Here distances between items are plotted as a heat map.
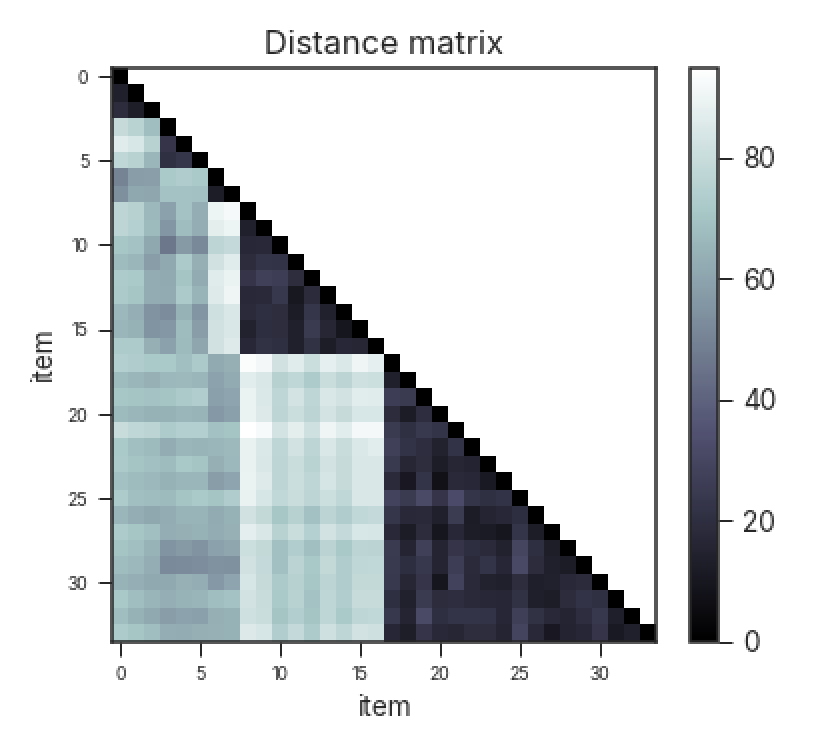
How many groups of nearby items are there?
5
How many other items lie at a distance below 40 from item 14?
8
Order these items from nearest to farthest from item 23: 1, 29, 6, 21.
21, 29, 6, 1
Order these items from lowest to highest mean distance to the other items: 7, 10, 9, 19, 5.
19, 10, 5, 9, 7
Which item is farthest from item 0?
4
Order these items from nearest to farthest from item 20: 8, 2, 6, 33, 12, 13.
33, 6, 2, 12, 13, 8
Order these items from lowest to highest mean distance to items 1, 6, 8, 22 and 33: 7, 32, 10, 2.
32, 2, 7, 10
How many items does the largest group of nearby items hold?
17
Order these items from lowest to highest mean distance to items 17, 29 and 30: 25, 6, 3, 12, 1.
25, 6, 3, 1, 12
